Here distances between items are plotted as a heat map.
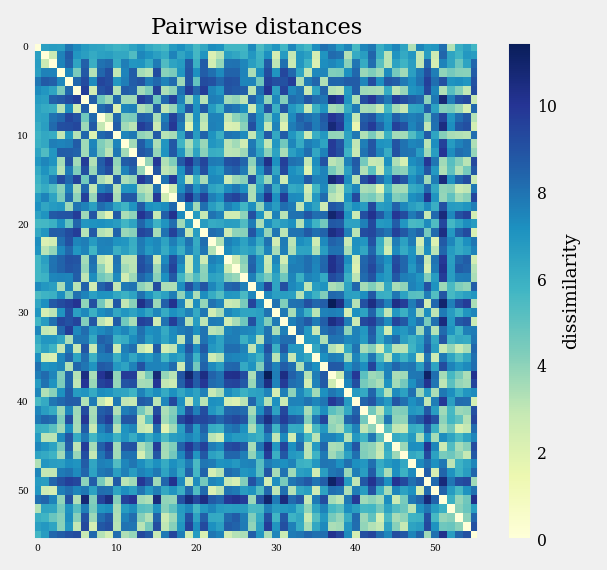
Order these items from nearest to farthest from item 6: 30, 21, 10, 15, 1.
21, 15, 1, 30, 10
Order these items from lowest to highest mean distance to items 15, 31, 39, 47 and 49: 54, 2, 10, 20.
20, 2, 10, 54
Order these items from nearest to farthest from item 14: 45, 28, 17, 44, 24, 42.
17, 45, 42, 44, 28, 24
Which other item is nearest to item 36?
18
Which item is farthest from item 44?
4
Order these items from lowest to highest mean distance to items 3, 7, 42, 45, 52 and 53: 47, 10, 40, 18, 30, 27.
10, 27, 47, 30, 18, 40
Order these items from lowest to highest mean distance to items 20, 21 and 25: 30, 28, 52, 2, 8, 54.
8, 28, 52, 30, 2, 54
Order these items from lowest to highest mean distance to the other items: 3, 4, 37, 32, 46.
46, 3, 32, 37, 4
